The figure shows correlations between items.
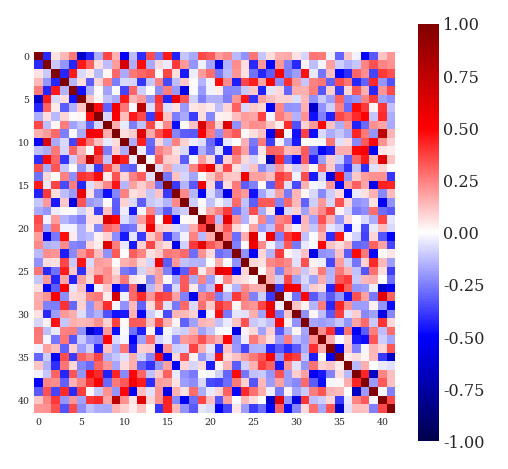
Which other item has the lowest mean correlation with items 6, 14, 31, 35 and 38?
32
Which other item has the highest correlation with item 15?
19
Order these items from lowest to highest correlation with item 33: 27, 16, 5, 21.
16, 5, 27, 21
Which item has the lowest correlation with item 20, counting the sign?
36
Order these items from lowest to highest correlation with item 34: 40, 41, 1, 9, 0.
9, 0, 40, 1, 41
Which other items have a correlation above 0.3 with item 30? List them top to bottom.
21, 27, 35
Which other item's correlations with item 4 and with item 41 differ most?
1
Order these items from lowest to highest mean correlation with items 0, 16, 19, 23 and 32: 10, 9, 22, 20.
10, 22, 9, 20
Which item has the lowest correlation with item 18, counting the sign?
28
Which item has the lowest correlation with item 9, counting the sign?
27
